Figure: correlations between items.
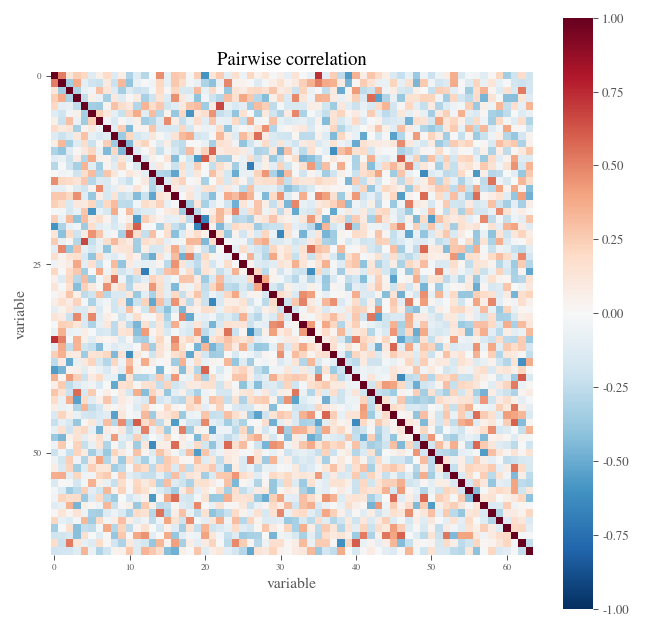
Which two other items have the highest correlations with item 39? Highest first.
20, 10
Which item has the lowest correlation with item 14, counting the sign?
39
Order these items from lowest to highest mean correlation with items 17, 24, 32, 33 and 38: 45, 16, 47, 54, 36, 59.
54, 59, 45, 16, 36, 47
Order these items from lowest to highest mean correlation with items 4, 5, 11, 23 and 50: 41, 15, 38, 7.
7, 41, 15, 38
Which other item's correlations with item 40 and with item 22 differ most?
4
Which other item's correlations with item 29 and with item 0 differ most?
35
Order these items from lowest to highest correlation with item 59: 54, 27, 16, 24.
54, 27, 16, 24
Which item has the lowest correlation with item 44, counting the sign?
29
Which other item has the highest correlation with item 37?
30
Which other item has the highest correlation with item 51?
26
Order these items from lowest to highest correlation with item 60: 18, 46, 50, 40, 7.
40, 50, 18, 46, 7
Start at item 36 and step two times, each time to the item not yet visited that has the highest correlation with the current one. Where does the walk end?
56
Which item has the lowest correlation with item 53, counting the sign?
61
